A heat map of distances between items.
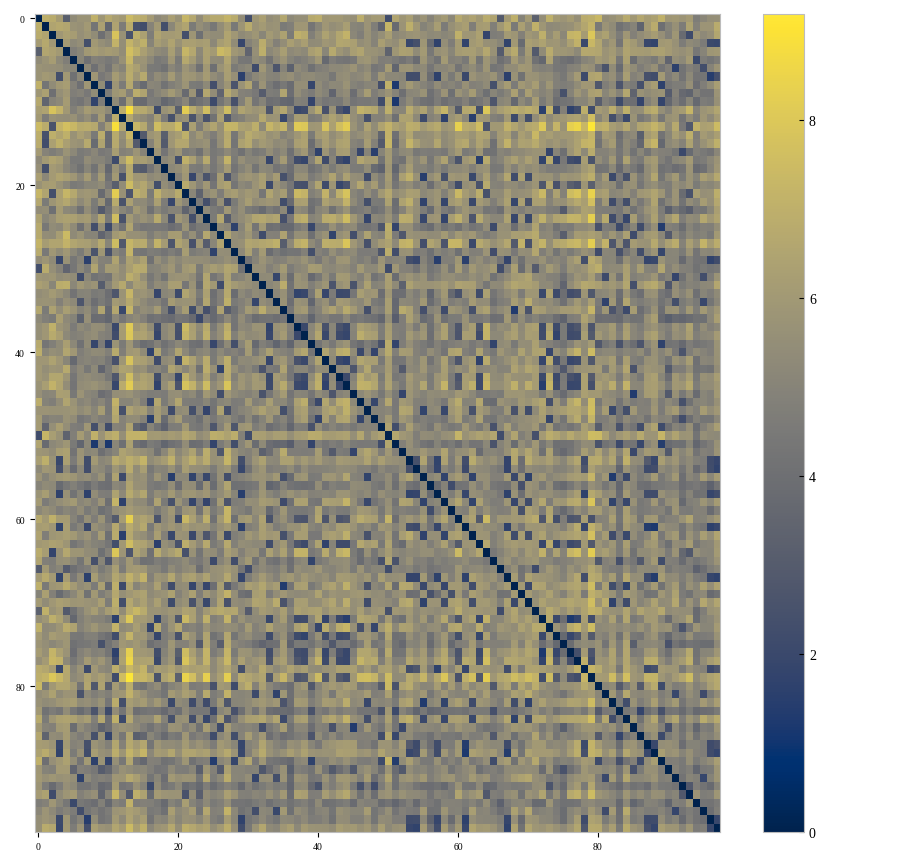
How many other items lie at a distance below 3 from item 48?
5
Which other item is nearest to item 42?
26
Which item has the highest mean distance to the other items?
13
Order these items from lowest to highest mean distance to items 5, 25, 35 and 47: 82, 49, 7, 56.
82, 49, 56, 7
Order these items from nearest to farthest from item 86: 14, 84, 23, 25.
25, 14, 84, 23
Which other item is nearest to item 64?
2
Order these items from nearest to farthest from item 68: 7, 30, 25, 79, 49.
25, 49, 7, 30, 79
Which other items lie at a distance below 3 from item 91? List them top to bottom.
6, 31, 34, 81, 95
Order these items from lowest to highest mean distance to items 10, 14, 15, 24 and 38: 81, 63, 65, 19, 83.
83, 65, 19, 63, 81
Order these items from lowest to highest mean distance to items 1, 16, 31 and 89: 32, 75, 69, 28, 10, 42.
10, 28, 75, 42, 32, 69
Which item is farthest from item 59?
27
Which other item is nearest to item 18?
1
